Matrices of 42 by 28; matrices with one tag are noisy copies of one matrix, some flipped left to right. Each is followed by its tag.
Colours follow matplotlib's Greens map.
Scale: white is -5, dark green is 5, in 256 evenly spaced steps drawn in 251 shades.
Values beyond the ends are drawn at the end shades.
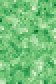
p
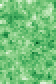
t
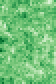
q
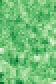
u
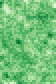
t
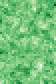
p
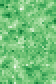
p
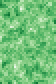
p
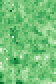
u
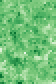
u
